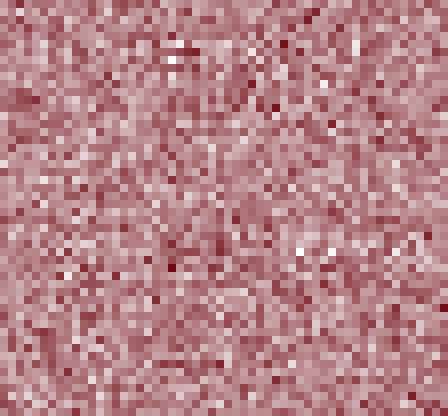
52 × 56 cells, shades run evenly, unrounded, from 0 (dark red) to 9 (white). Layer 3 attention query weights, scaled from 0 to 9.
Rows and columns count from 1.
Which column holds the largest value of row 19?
27
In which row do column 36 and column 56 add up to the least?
52
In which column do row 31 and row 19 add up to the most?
11
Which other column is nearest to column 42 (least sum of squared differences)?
38
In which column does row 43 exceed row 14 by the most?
35
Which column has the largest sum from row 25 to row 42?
19
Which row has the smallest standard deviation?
12
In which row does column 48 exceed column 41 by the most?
10
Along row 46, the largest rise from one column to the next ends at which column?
29
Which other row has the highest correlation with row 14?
13
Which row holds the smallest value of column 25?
7
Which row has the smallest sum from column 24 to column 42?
34
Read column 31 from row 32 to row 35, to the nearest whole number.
6 4 2 5
